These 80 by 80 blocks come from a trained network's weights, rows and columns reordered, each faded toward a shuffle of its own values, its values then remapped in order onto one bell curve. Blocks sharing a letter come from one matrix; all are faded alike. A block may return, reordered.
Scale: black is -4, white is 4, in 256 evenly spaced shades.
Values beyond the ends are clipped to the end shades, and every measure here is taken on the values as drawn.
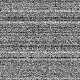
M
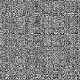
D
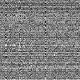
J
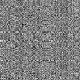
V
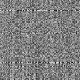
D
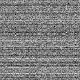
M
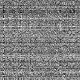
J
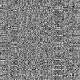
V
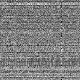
M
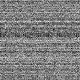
M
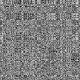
V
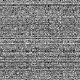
J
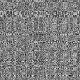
D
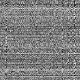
J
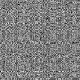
V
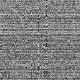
J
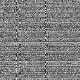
J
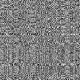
V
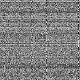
J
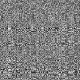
D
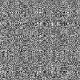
V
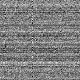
M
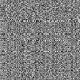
V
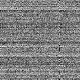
M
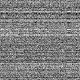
M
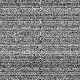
M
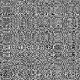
V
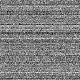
M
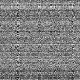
J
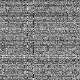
J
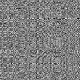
V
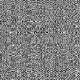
V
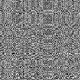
V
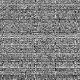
J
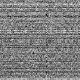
M
